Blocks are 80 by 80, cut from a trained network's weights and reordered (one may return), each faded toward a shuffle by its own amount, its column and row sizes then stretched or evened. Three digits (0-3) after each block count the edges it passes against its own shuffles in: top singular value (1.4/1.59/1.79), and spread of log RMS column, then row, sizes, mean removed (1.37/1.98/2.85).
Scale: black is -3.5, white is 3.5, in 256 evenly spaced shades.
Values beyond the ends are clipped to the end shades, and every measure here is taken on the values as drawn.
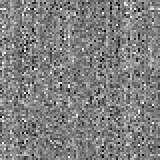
1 2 1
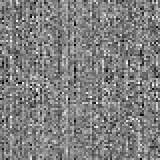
3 2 1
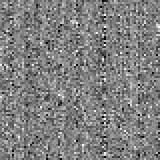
1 2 0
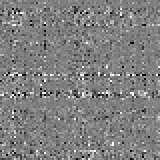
1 2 3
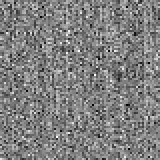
1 0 1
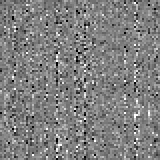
0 3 0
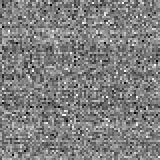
2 0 0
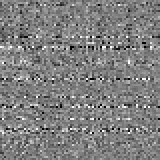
3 1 3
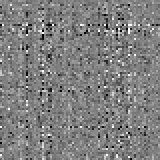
1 3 2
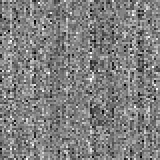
2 2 0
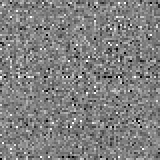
0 1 2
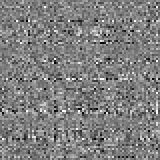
3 1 3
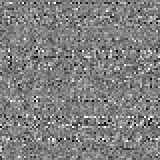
2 1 3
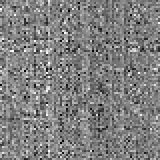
2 2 2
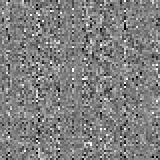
2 3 0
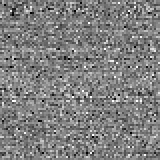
1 0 2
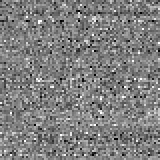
1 1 2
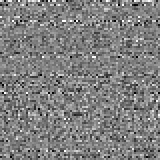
3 0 3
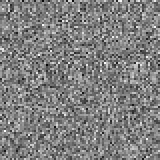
3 0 1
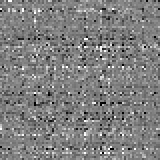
2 2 3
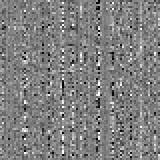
2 3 2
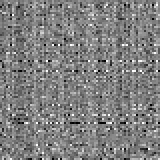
3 0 3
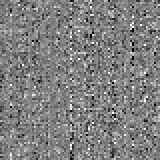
0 3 0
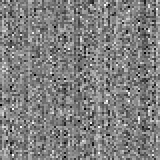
3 2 0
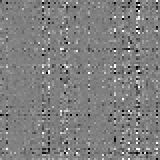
2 3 2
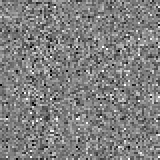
0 2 1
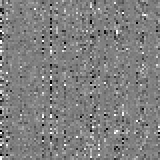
2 3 1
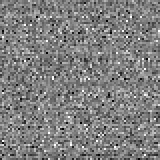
0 0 2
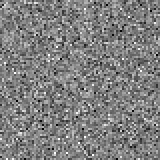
0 0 0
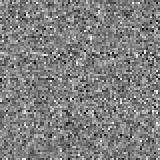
1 0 2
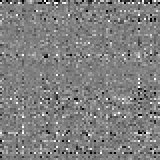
0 2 3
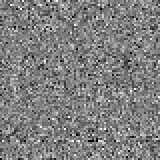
0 0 2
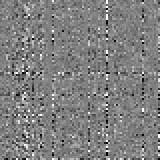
3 3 2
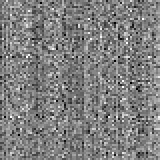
3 1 2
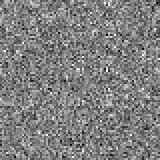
2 1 0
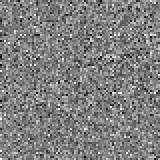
1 2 1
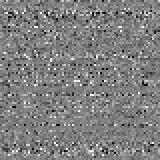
0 1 3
